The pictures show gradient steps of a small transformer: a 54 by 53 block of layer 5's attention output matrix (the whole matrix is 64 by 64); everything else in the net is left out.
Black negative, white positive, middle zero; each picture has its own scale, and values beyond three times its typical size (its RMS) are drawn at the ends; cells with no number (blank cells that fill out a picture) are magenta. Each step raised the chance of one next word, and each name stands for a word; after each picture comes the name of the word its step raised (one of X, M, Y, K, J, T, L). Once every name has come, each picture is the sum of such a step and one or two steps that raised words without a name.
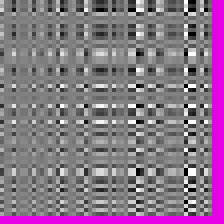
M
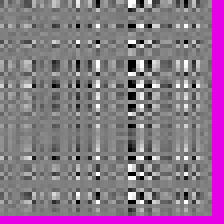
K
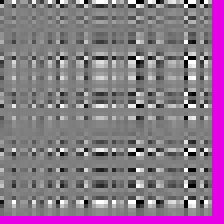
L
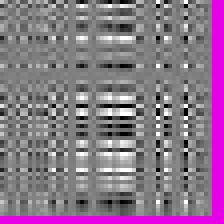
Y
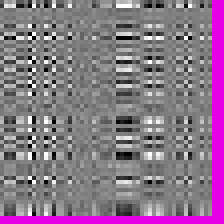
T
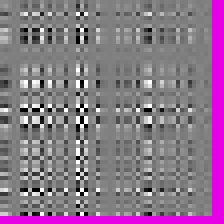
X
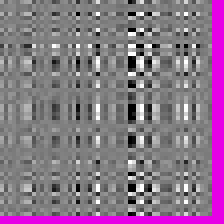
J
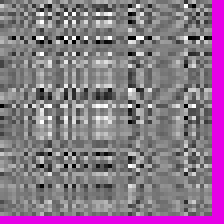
Y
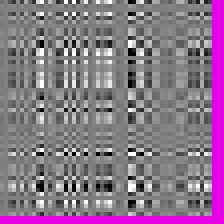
L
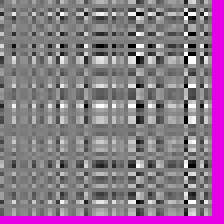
J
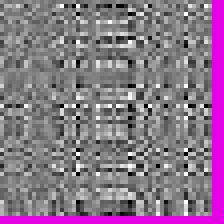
Y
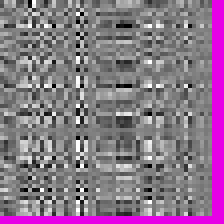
K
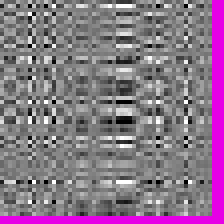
T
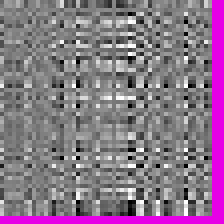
K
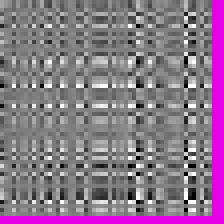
K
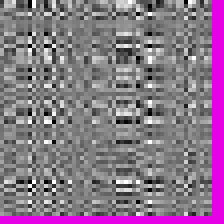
M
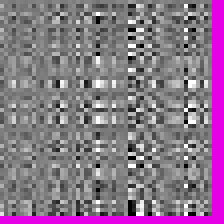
X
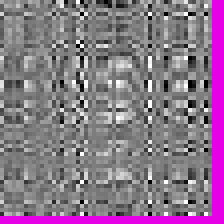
X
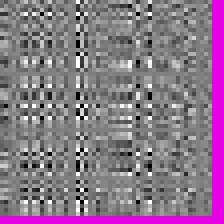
Y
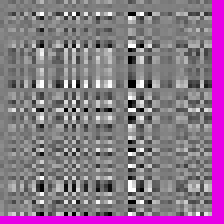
X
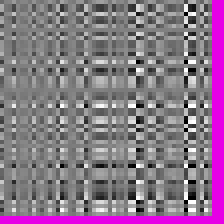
T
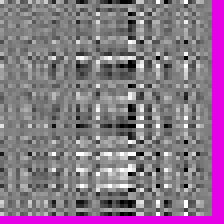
L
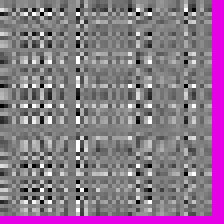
M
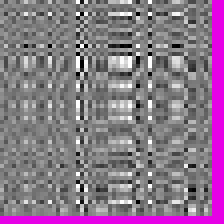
J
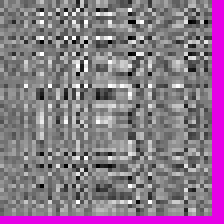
K
